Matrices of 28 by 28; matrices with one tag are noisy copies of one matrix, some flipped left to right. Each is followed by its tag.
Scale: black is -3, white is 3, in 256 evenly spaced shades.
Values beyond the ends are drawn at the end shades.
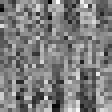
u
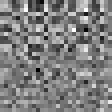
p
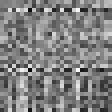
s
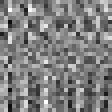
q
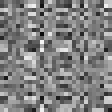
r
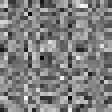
r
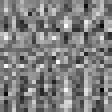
q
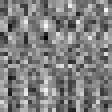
q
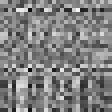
s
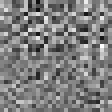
p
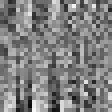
u
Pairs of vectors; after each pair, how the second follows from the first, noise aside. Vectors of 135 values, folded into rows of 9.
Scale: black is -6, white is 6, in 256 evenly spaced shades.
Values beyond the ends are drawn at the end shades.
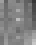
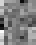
wrapped around, negated, scaled up.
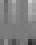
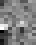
wrapped around, negated, scaled up.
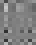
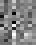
wrapped around, scaled up.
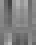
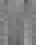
reversed, negated, shrunk.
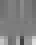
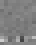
partly zeroed.
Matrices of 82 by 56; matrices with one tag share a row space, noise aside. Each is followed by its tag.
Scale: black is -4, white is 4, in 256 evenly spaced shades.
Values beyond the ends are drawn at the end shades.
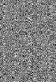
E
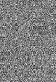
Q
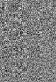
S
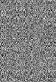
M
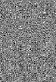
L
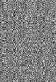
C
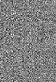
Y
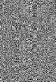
E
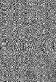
C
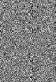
E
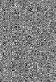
E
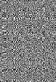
C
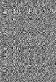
C
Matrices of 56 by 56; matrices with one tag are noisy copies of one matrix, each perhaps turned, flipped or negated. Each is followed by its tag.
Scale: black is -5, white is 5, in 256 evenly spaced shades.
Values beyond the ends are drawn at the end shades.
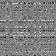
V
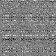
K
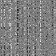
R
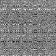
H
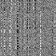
R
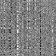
R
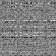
V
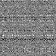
K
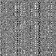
K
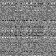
V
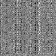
K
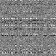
V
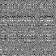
K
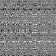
H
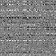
R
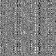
K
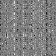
H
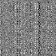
K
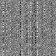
V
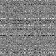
V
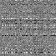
V
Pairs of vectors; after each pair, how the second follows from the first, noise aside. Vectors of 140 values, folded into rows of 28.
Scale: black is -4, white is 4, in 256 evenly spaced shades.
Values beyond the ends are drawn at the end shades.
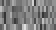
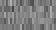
reversed, negated, shrunk.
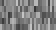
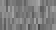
reversed, negated, shrunk.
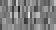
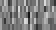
negated.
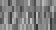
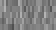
reversed, negated, shrunk.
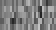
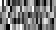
wrapped around, scaled up.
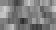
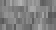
reversed, negated, shrunk.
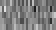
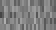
reversed, negated, shrunk.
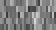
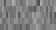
shrunk.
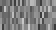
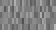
negated, shrunk.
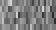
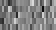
negated.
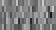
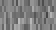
negated, shrunk.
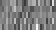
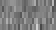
shrunk.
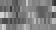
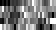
wrapped around, scaled up.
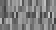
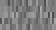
negated, shrunk.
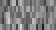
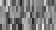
negated.
